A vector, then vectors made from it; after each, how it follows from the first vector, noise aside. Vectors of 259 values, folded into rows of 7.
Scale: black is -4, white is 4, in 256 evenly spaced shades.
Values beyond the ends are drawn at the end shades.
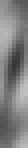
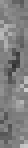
partly zeroed.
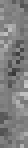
partly zeroed.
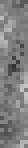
partly zeroed.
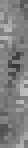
partly zeroed.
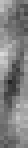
reversed.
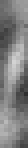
negated.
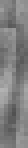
wrapped around, negated, shrunk.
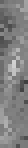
negated, partly zeroed.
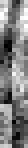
wrapped around, negated, scaled up.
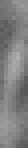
negated, shrunk.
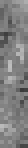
negated, partly zeroed.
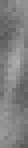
negated, shrunk.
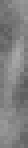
negated, shrunk.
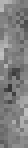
reversed, partly zeroed.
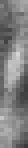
negated.
